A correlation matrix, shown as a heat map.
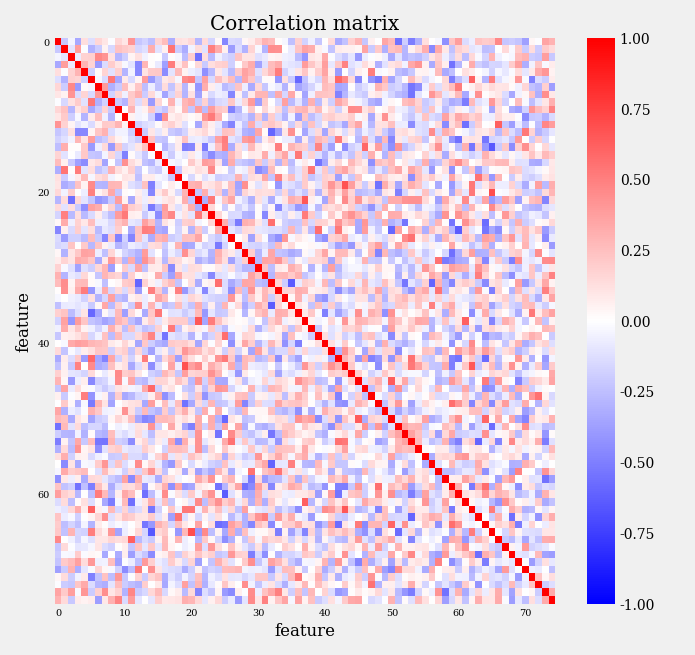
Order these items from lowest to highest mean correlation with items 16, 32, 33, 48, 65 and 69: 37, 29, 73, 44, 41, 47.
47, 41, 44, 37, 29, 73
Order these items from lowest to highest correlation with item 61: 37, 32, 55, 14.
32, 14, 55, 37
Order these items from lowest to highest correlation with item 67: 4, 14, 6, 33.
4, 33, 6, 14
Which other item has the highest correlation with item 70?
12
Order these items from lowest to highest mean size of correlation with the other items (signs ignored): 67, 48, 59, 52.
67, 52, 48, 59
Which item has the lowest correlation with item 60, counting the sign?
25
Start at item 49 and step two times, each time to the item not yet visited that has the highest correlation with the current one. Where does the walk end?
23
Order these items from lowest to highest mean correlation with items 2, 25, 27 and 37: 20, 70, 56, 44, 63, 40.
20, 44, 63, 56, 40, 70
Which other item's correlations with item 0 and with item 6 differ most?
74
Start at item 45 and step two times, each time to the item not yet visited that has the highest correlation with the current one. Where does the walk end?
64
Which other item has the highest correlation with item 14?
46
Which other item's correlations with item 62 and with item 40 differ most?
26
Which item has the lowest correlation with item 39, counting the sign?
16
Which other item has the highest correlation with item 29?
57
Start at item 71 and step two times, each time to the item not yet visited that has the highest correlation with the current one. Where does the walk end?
15
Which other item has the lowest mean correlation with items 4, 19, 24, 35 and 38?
59
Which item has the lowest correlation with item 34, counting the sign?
40
